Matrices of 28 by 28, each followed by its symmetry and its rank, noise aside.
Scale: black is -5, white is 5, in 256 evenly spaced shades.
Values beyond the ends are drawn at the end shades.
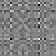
no symmetry, rank two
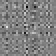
no symmetry, rank three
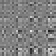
symmetric, rank two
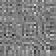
antisymmetric, rank four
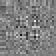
antisymmetric, rank four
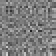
no symmetry, rank four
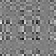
no symmetry, rank two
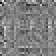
antisymmetric, rank four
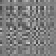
no symmetry, rank two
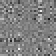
antisymmetric, rank four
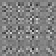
no symmetry, rank two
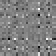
antisymmetric, rank two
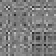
symmetric, rank two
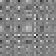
symmetric, rank two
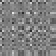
symmetric, rank two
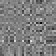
no symmetry, rank three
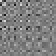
symmetric, rank two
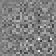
symmetric, rank four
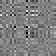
no symmetry, rank two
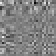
no symmetry, rank three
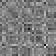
symmetric, rank three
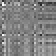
no symmetry, rank two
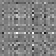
no symmetry, rank two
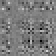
symmetric, rank two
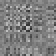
symmetric, rank two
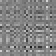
no symmetry, rank two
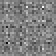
antisymmetric, rank four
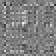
no symmetry, rank three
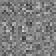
no symmetry, rank four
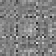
symmetric, rank three
